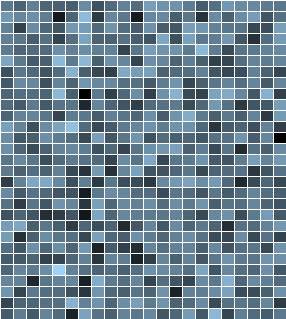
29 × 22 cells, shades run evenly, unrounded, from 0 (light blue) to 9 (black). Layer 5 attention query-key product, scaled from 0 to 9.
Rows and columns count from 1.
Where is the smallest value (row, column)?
25, 5
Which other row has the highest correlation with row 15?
7
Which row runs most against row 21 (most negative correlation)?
28
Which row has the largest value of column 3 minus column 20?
26
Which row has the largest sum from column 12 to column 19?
16
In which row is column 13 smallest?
4
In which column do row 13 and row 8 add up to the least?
8
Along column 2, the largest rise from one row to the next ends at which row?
22
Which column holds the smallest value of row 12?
6
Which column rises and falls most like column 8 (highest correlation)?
11
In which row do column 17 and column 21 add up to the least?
9
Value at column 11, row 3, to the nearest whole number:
5
